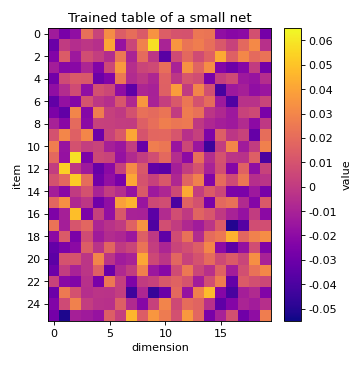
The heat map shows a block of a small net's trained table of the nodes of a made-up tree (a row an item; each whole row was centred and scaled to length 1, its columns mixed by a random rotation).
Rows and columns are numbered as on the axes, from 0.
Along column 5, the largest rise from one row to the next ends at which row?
22
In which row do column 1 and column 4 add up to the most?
20
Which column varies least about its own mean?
13
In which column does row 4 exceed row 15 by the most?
11
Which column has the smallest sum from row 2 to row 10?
0
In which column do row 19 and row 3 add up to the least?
16
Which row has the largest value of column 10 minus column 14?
10
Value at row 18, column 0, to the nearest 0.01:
-0.02
